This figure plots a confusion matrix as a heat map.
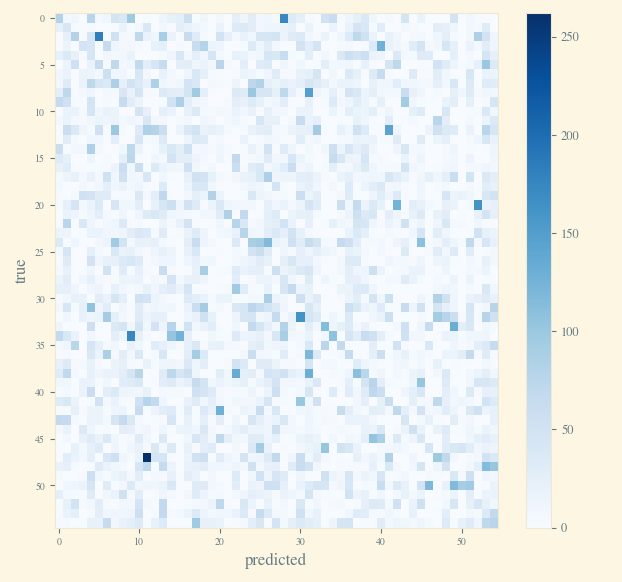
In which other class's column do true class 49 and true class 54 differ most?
17
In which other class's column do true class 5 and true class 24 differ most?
45
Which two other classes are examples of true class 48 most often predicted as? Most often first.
53, 54
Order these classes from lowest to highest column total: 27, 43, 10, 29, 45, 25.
29, 43, 45, 27, 25, 10
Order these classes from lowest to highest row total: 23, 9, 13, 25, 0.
13, 25, 23, 9, 0
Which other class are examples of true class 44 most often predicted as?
27
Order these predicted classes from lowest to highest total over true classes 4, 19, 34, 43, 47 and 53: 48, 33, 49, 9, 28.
33, 49, 48, 28, 9
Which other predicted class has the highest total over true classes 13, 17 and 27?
18
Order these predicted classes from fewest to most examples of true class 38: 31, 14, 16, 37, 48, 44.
44, 48, 16, 14, 37, 31
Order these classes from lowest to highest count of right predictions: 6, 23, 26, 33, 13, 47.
26, 13, 6, 23, 47, 33
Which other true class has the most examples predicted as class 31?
8
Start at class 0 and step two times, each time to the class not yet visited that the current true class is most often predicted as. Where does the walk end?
14
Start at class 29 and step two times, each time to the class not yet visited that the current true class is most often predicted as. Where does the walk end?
1
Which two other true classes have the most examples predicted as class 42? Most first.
20, 5
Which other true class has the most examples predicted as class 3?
19
